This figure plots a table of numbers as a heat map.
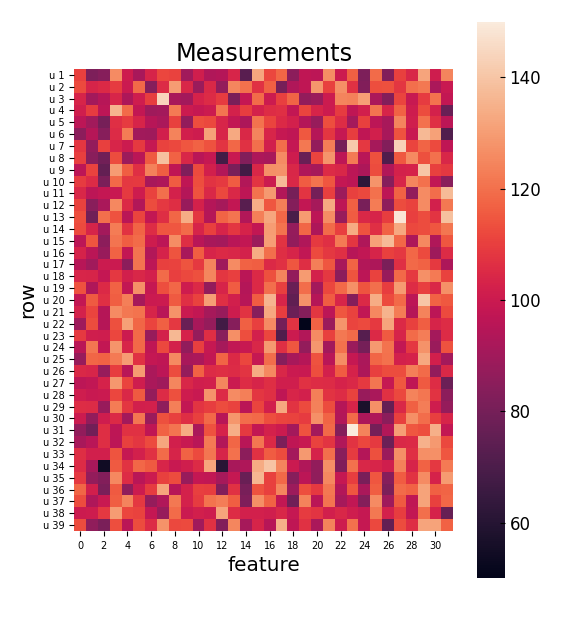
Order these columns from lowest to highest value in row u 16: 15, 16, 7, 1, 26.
1, 7, 26, 16, 15
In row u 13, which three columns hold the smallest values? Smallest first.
18, 1, 22
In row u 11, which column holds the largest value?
31
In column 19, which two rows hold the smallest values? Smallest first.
u 22, u 8
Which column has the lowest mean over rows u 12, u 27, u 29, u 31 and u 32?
26
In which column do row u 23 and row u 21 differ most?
17
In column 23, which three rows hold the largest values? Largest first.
u 31, u 7, u 14
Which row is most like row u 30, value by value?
u 17
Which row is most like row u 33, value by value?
u 18
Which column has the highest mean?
29
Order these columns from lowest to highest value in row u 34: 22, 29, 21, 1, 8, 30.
22, 1, 8, 30, 29, 21
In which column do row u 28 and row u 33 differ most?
14
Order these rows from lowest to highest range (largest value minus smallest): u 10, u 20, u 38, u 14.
u 14, u 38, u 20, u 10
